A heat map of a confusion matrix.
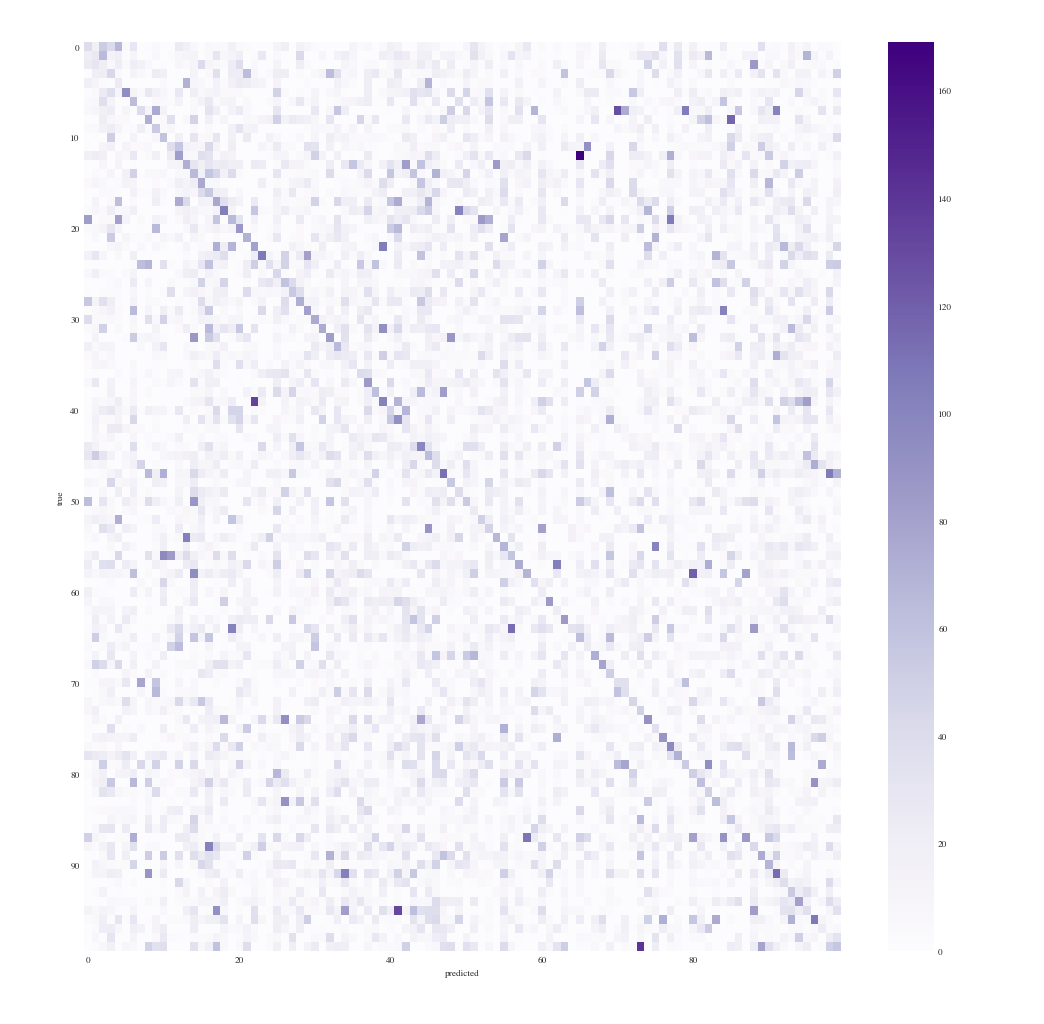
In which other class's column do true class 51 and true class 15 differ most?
44
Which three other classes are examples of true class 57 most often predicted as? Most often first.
62, 82, 25
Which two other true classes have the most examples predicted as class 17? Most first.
95, 22
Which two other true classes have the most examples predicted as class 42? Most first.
13, 40
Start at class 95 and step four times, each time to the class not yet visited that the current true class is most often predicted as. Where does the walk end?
73
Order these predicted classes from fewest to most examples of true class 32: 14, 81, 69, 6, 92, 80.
92, 81, 69, 6, 80, 14
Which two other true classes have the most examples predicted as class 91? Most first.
7, 34
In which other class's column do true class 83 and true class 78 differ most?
26
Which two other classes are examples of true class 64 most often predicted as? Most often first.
56, 19
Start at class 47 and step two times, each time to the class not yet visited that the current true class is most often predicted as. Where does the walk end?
94
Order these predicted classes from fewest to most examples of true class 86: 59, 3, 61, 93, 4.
4, 61, 93, 3, 59
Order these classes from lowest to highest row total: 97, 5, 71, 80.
97, 71, 80, 5
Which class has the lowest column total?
64
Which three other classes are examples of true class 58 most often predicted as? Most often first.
80, 14, 87
